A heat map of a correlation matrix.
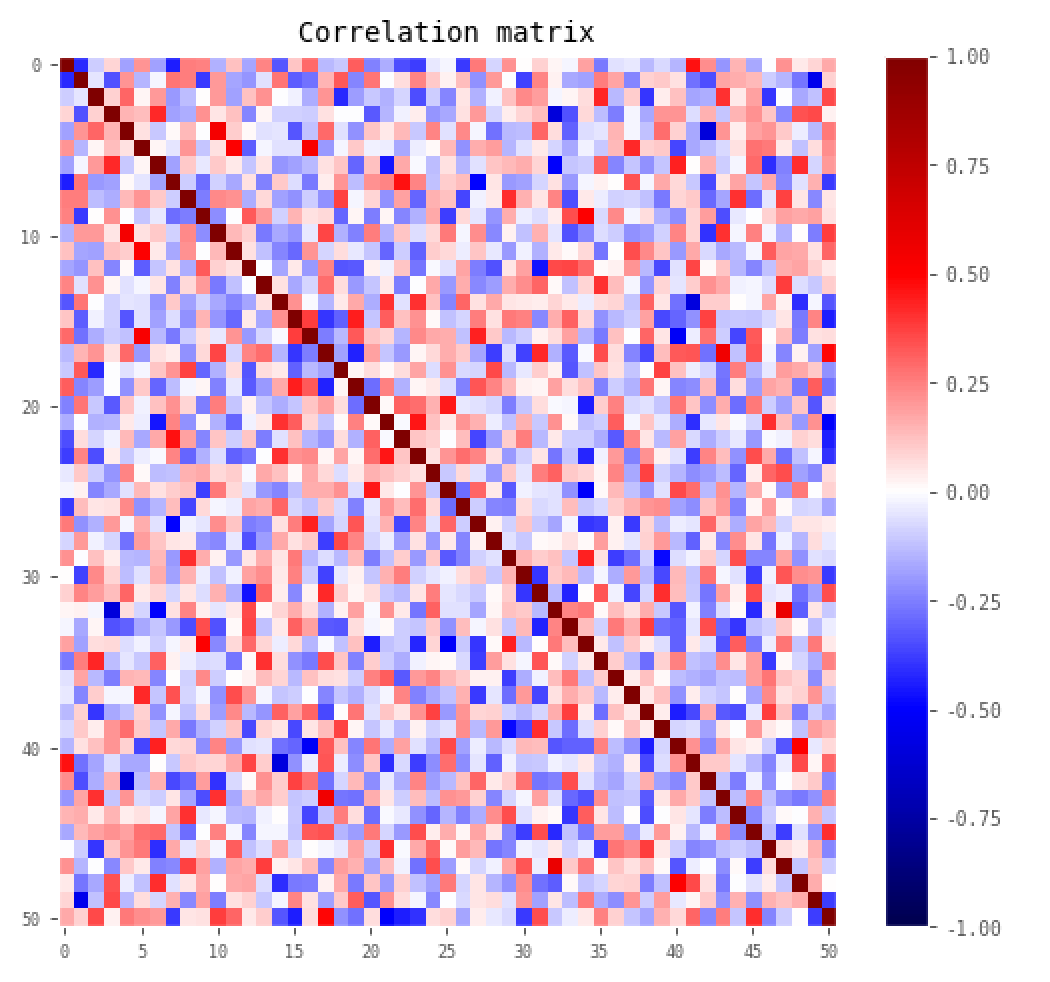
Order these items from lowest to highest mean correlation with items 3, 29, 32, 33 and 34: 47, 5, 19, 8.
5, 8, 19, 47
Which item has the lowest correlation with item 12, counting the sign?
31
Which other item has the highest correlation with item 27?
16
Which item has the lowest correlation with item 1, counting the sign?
49
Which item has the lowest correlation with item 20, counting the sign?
34
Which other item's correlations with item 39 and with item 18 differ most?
8
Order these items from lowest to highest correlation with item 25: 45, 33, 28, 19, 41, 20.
33, 19, 28, 45, 41, 20
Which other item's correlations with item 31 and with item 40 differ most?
48
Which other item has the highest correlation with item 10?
4
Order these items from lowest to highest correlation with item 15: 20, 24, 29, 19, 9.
20, 24, 9, 29, 19
